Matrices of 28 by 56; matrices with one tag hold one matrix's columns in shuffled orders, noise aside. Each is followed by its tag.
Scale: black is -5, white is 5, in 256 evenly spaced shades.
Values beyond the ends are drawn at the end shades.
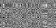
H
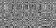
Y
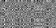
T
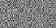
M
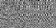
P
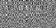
P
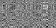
Y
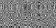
Y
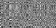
Y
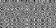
T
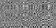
Y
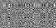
H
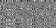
T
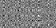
M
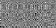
Y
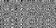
T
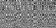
P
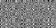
T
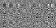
H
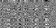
T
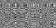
H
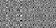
M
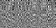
P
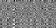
T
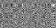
H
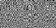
P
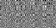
P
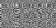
H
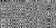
T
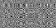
H
